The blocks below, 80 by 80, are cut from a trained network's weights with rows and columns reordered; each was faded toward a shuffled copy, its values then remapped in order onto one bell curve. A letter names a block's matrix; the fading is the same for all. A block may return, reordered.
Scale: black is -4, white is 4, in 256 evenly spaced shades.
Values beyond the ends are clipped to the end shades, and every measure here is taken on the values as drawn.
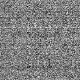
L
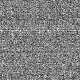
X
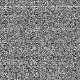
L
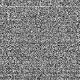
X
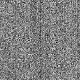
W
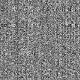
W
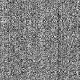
W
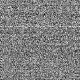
X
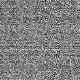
L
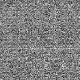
L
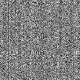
W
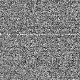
X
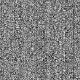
W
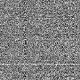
L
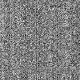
W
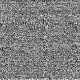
X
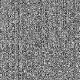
W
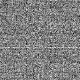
L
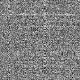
L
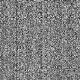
W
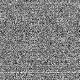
X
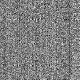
W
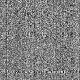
W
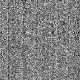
W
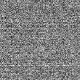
L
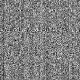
W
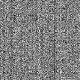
W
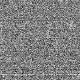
L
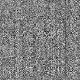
W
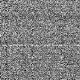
L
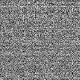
L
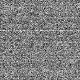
X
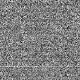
X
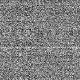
X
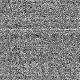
X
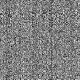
W
